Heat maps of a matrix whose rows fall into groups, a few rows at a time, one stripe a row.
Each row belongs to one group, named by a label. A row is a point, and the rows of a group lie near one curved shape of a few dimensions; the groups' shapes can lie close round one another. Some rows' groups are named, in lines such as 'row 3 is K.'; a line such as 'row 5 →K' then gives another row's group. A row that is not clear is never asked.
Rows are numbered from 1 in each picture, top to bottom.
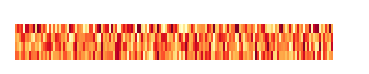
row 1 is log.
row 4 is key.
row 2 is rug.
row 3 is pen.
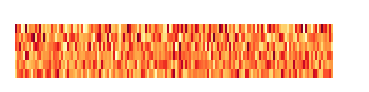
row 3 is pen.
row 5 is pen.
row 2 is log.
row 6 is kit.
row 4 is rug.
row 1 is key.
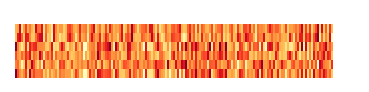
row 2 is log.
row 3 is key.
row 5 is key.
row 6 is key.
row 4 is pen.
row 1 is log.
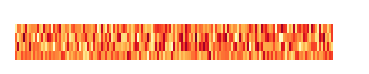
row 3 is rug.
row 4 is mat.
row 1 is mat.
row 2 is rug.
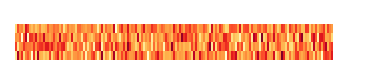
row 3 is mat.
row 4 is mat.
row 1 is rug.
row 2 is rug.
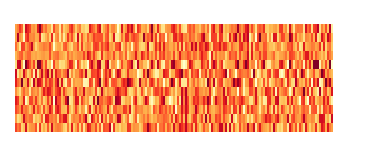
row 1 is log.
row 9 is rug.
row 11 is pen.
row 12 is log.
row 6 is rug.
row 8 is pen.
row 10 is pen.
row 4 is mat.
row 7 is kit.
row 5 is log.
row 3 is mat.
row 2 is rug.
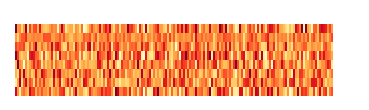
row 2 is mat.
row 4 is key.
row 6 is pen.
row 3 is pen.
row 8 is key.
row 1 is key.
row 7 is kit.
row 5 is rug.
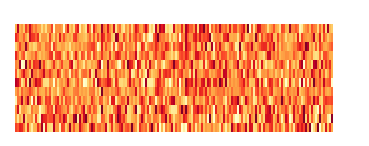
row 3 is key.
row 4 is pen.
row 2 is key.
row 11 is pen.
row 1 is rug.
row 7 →key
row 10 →pen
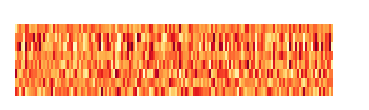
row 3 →log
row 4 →rug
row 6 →key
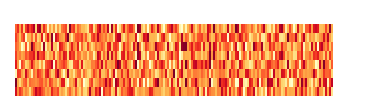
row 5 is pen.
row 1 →log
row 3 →key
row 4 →log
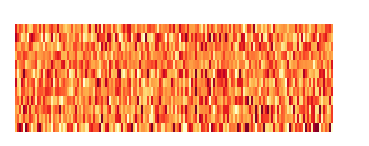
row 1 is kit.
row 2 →key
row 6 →rug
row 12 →log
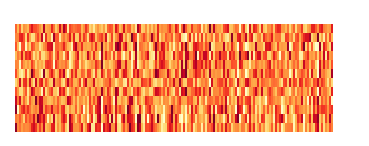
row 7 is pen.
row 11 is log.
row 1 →log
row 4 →rug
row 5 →pen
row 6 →key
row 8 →key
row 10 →mat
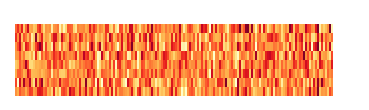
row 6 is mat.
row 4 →pen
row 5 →rug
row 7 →pen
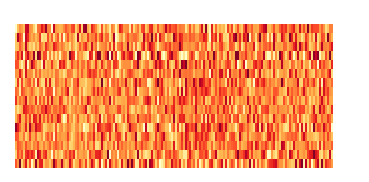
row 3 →rug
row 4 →log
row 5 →key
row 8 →pen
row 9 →log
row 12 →key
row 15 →log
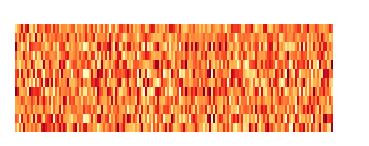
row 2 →pen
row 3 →key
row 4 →pen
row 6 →mat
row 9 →log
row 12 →pen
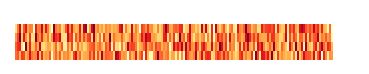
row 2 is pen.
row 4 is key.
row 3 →key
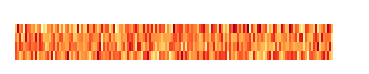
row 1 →rug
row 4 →rug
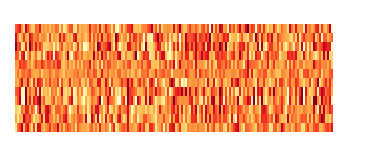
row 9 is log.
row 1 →log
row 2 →key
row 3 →key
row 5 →pen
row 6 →mat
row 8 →key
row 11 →pen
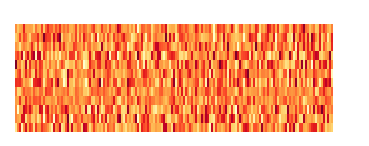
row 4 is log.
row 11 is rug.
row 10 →pen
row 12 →kit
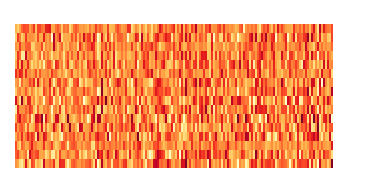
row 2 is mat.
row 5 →rug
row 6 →log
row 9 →mat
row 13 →log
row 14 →log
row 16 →key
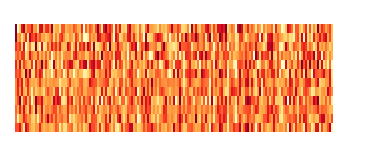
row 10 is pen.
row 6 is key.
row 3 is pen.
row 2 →key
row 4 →key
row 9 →pen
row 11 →rug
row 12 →log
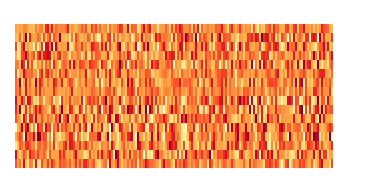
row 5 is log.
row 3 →rug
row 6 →pen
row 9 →mat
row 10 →log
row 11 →rug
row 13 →log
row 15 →key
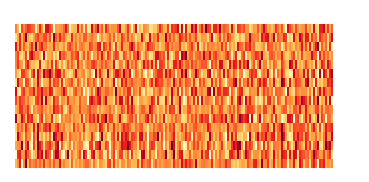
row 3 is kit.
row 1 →pen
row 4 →key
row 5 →rug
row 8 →mat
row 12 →mat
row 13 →mat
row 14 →kit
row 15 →kit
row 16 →rug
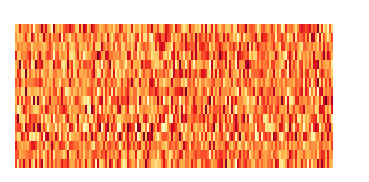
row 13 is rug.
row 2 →mat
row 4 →pen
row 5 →pen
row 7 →log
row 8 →key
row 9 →mat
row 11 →rug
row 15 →rug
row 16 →pen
